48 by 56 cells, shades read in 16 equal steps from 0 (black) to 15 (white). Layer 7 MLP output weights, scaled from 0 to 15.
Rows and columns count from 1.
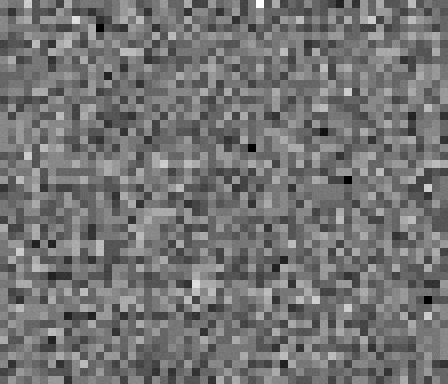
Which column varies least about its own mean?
50
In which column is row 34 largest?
5
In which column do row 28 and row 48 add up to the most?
51
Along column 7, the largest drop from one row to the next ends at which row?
43
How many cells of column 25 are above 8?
11
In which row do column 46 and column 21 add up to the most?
21
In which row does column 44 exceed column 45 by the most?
12
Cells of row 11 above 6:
30
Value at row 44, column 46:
8
